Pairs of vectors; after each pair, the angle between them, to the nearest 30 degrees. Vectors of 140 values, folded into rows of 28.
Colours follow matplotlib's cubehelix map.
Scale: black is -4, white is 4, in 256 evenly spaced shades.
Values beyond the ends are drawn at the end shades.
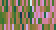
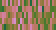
120 degrees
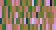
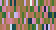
90 degrees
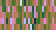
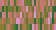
90 degrees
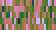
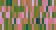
150 degrees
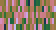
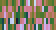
150 degrees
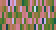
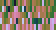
120 degrees
